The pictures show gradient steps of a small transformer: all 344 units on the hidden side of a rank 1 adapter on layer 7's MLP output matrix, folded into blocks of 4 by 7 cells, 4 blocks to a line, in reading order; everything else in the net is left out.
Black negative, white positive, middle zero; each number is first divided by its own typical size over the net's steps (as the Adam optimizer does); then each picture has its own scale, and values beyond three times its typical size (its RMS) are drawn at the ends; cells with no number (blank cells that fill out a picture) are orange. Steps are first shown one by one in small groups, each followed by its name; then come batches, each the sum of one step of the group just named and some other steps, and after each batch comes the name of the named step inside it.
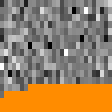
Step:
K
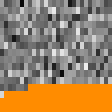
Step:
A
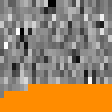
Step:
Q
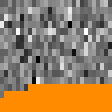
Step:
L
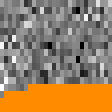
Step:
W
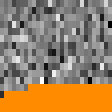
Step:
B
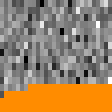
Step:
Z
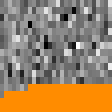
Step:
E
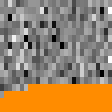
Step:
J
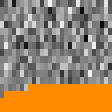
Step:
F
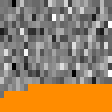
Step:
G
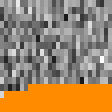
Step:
E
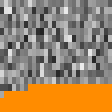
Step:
J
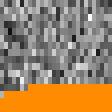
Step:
A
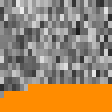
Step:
G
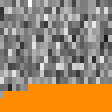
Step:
G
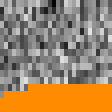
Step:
Q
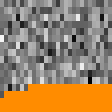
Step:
B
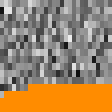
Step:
J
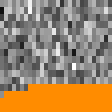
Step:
L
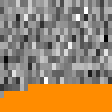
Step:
K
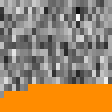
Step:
W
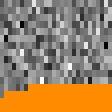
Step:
B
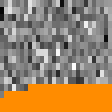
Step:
K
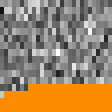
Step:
A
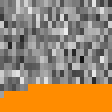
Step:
G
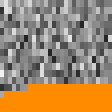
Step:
J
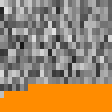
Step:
A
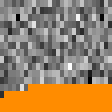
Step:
B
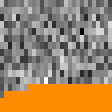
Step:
Z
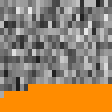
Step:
L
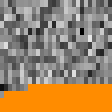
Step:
Q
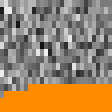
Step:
W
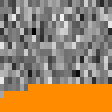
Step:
G
